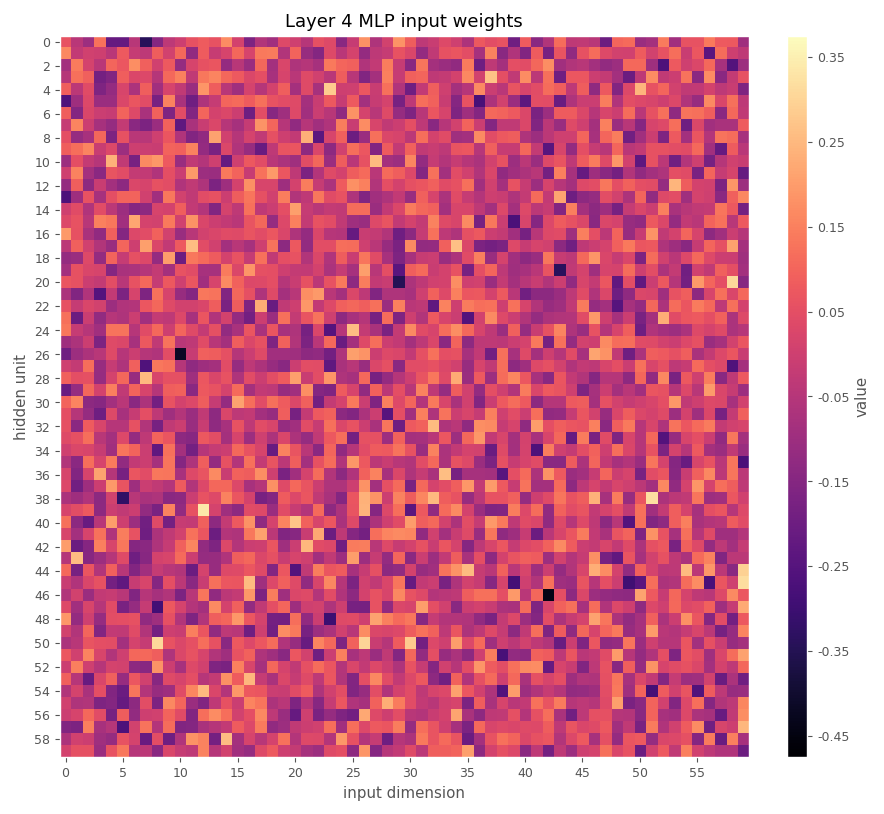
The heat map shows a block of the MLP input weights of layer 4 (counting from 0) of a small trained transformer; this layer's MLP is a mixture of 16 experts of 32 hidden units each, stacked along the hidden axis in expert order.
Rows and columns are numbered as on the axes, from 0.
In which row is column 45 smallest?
11
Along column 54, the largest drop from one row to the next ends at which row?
7
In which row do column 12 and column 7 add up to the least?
27
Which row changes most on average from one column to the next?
45
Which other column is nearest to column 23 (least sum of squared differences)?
19
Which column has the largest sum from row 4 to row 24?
58
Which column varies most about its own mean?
59
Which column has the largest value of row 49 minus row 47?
26
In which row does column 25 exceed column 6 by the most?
43
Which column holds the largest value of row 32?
32
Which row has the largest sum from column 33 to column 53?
38
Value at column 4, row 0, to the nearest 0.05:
-0.2
